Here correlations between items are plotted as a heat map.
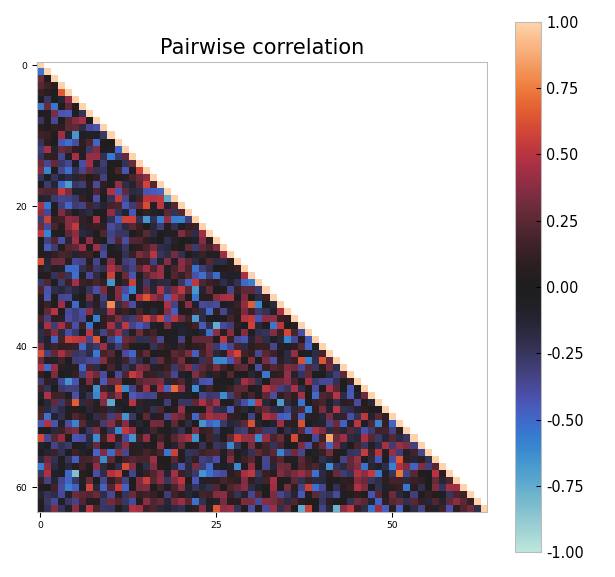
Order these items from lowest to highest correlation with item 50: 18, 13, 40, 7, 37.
37, 18, 13, 40, 7
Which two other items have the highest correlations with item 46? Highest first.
19, 11
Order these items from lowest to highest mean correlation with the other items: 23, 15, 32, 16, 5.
5, 23, 32, 16, 15
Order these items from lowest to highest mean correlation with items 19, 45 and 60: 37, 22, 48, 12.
22, 12, 48, 37
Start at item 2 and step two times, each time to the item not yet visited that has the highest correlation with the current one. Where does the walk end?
38
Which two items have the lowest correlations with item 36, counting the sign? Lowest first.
22, 8
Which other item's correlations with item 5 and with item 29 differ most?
58
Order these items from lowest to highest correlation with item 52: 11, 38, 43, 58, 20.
11, 38, 58, 20, 43
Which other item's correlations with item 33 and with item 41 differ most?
3
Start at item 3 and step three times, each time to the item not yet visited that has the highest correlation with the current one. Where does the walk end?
8
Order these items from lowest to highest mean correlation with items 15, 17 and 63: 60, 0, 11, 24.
24, 0, 11, 60
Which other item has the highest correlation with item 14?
15
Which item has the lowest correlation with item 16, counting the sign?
18
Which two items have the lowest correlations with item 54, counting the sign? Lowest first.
27, 41
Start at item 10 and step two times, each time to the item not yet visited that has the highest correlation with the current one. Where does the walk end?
30
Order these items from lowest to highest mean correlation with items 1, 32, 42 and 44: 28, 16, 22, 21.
16, 21, 22, 28
